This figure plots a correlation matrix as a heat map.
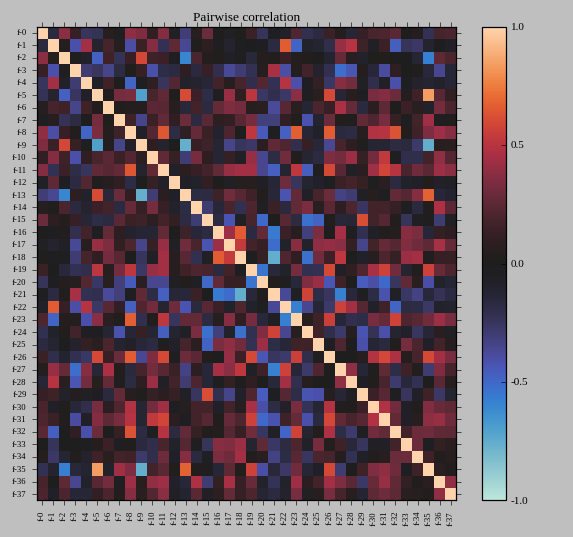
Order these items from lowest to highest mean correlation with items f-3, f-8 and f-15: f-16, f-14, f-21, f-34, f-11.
f-16, f-14, f-34, f-21, f-11
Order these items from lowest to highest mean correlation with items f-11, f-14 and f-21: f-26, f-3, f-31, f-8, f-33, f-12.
f-12, f-33, f-3, f-31, f-26, f-8
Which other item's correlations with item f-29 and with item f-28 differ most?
f-15
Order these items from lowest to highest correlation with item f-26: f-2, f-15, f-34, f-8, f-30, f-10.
f-2, f-15, f-34, f-10, f-30, f-8
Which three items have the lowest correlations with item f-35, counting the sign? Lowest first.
f-9, f-2, f-20
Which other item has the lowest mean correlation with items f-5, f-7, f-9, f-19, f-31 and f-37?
f-20
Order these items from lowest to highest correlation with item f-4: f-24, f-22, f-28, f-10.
f-24, f-10, f-28, f-22
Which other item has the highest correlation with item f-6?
f-27
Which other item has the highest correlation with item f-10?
f-31
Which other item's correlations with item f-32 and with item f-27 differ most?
f-22
